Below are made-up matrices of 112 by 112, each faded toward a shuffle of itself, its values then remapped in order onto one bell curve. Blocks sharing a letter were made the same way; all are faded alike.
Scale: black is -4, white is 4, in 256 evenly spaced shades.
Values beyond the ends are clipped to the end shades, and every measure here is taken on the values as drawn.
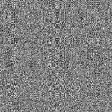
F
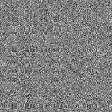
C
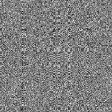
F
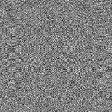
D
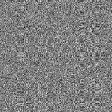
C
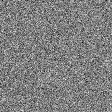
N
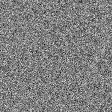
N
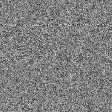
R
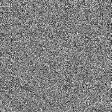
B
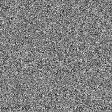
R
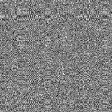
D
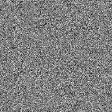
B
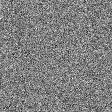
N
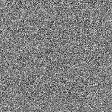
R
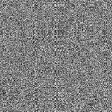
F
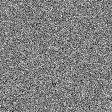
N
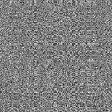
D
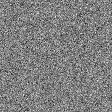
N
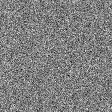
N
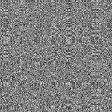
C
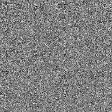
B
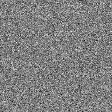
R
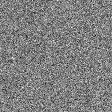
N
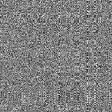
F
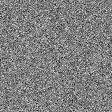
N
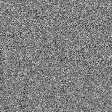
R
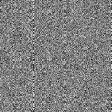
F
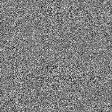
B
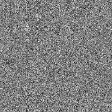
B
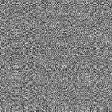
D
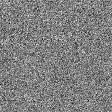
R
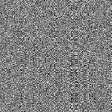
F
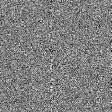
B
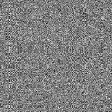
F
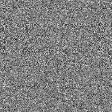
B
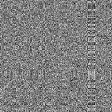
F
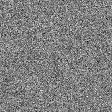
N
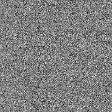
B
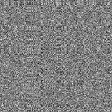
D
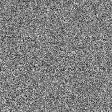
R
